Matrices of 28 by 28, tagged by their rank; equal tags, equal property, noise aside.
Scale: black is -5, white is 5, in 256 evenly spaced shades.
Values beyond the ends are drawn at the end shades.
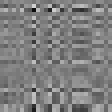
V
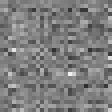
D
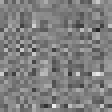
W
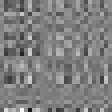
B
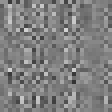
W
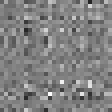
D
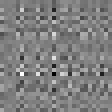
B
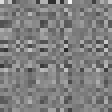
B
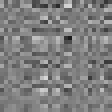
B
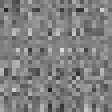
D
